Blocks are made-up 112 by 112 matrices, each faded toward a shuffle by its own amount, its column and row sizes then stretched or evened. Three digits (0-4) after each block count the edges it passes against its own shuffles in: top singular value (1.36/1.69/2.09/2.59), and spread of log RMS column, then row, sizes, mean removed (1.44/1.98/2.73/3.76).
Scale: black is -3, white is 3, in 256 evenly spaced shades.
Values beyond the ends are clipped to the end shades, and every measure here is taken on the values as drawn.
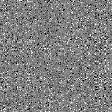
3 2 1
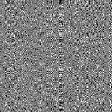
4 3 0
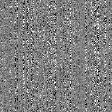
1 4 0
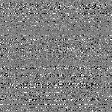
2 1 4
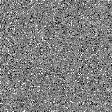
2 1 1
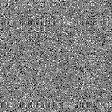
3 0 1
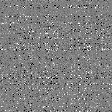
1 2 3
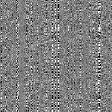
4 4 0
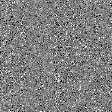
0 2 1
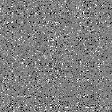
3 2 2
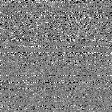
2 0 4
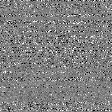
0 0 4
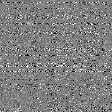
0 2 4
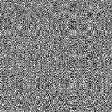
4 2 0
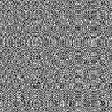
4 0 1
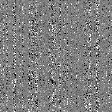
0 4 1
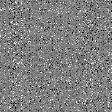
0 3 1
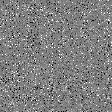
1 2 1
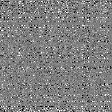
0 2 4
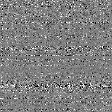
0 2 4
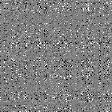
2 3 3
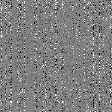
3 4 1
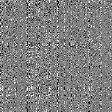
3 4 2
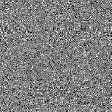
3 1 2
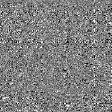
2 2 3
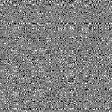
4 1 3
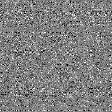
1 1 3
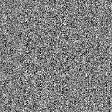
2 2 0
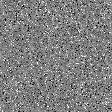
0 0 0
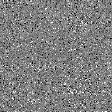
1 2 2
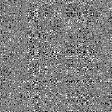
3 3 2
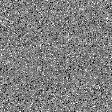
1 1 1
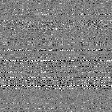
3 1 4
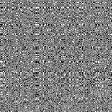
4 2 3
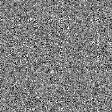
1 2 2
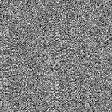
3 0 0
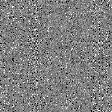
2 3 0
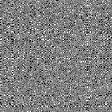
4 2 2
